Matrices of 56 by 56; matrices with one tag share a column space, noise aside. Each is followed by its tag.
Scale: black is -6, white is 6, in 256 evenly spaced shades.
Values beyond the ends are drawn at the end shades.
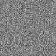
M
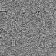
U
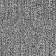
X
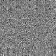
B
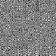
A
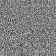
B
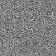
U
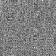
A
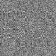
U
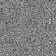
M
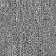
X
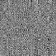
A
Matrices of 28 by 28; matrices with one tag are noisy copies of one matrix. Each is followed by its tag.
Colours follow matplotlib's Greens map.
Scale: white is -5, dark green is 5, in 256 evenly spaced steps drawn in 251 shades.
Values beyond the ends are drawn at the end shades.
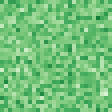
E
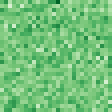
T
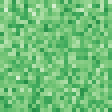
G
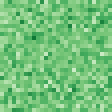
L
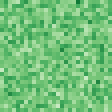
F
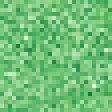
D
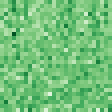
G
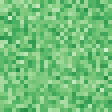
D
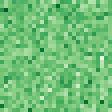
E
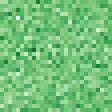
D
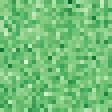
G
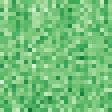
G
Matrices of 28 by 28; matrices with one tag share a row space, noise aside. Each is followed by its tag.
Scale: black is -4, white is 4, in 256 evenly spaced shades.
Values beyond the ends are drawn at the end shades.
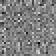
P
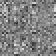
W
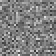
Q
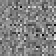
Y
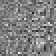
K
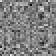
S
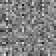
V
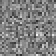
Y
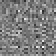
Y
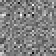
P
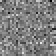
Q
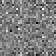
Y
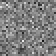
V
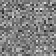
Q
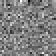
S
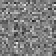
W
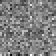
S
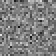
S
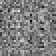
S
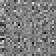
P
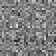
Y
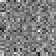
P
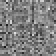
V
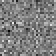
Q
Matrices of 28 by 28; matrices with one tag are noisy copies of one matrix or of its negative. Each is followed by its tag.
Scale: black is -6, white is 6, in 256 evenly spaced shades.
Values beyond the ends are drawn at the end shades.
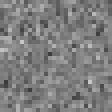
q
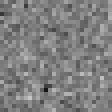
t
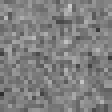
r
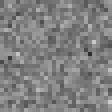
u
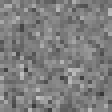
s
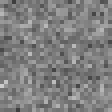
q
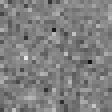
t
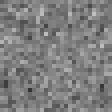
q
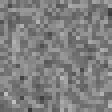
s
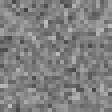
q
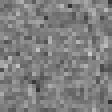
u
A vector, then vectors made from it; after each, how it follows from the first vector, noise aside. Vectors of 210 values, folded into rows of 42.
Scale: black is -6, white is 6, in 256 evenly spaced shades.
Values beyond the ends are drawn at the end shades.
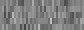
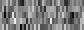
scaled up.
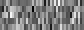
reversed, negated, scaled up.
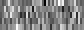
reversed, negated, scaled up.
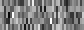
scaled up.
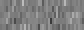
negated, partly zeroed.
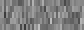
copied.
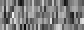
scaled up.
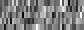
wrapped around, negated, scaled up.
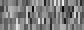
reversed, negated, scaled up.
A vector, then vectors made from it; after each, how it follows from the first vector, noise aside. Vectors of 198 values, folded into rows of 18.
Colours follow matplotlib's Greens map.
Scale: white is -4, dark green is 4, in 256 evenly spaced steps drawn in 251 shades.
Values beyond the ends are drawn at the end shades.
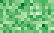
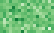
reversed, negated, partly zeroed.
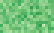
negated, shrunk.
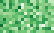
sign-scrambled.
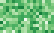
wrapped around, negated.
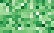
sign-scrambled.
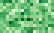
wrapped around, negated.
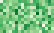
sign-scrambled.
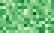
wrapped around, negated.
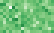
reversed, negated, partly zeroed.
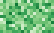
wrapped around, negated.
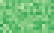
negated, shrunk.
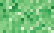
reversed, negated, partly zeroed.
